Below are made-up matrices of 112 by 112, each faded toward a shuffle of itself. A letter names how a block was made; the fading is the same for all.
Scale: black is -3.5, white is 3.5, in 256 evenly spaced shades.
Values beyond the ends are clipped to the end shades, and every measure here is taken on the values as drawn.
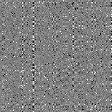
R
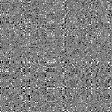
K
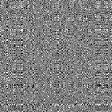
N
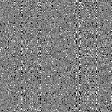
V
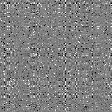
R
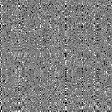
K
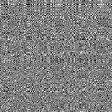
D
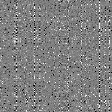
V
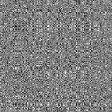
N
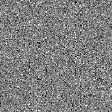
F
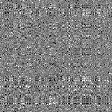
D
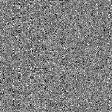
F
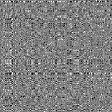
D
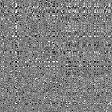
D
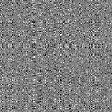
N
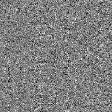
F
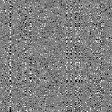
V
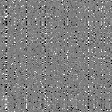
R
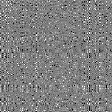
R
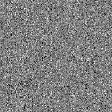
F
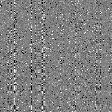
V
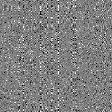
V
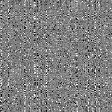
V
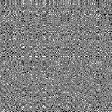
D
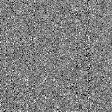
F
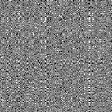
N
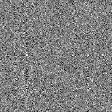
F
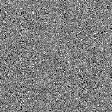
F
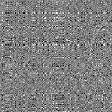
D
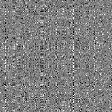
K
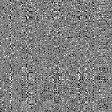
V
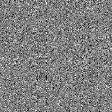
F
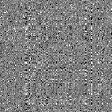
K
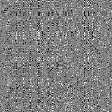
V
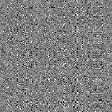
K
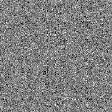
F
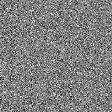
F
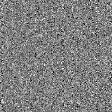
F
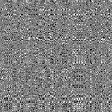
D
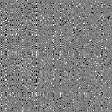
R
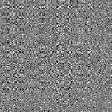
D
